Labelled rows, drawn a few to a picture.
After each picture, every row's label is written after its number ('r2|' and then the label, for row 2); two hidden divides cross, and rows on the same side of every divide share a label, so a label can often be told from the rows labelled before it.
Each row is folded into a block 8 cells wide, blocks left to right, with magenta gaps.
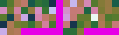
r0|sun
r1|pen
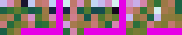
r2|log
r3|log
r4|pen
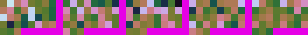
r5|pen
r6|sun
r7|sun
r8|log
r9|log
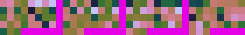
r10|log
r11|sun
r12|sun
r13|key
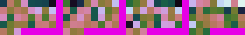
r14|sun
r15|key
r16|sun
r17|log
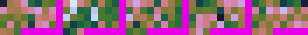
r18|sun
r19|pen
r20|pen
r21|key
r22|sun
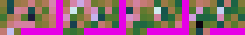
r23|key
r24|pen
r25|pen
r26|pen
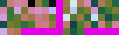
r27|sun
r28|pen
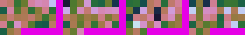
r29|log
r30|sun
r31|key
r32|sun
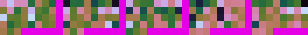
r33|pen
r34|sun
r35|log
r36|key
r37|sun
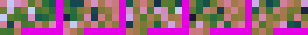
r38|pen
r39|key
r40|sun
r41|key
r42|log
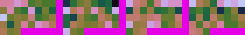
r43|pen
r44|sun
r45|log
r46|log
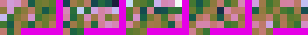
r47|pen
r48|sun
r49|log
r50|key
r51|log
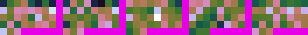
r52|sun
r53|sun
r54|pen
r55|pen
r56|sun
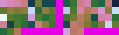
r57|pen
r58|sun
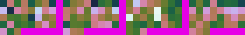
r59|sun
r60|sun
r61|pen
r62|sun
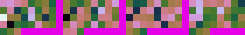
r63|pen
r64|key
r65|key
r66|pen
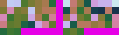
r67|pen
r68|log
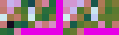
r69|pen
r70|pen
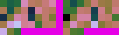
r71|key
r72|key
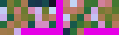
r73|sun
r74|pen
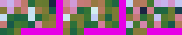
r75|pen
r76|pen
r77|log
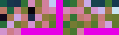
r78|key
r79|sun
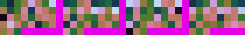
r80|key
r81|sun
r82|log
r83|sun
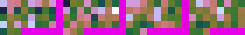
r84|log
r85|sun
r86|pen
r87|pen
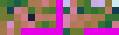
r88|key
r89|log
